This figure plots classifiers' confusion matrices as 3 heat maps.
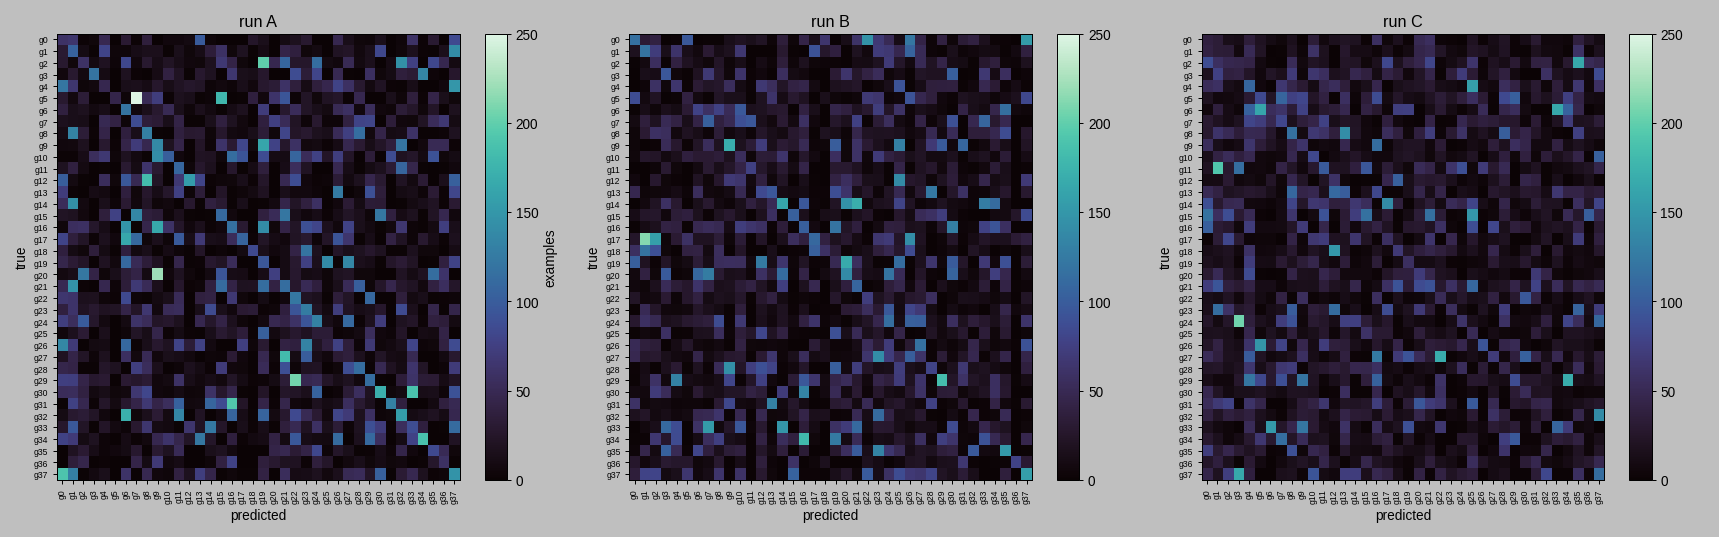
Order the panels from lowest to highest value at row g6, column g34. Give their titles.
run A, run B, run C
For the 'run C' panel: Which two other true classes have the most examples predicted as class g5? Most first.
g6, g26
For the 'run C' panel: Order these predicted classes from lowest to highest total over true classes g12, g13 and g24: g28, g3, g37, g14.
g14, g28, g37, g3
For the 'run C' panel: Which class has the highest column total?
g4
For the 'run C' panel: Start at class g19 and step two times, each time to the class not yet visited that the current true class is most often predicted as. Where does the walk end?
g25
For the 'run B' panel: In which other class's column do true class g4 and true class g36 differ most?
g25
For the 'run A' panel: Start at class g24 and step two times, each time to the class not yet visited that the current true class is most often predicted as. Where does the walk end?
g21
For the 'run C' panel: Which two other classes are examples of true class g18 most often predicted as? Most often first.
g12, g4
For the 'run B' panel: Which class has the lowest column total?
g36
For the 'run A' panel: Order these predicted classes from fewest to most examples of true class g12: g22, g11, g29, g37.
g29, g11, g22, g37
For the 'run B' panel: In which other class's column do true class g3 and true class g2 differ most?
g30
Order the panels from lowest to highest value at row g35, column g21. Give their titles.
run C, run A, run B
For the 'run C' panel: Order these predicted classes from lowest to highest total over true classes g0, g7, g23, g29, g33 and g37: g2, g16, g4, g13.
g2, g13, g16, g4
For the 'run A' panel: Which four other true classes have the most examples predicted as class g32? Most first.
g2, g9, g11, g23
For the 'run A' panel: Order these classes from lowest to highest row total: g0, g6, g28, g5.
g0, g6, g28, g5
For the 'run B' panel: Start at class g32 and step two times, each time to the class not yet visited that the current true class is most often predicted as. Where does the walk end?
g24
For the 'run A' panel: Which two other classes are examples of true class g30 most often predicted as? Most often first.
g33, g24
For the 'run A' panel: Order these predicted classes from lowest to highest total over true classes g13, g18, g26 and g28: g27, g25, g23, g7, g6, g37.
g25, g7, g27, g6, g37, g23
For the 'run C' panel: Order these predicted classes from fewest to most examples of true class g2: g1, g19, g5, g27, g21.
g5, g27, g19, g1, g21
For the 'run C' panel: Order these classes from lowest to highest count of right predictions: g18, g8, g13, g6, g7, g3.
g3, g6, g18, g7, g13, g8
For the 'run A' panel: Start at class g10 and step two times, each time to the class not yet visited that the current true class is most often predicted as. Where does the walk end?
g19
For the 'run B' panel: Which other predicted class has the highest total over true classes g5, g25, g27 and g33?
g23
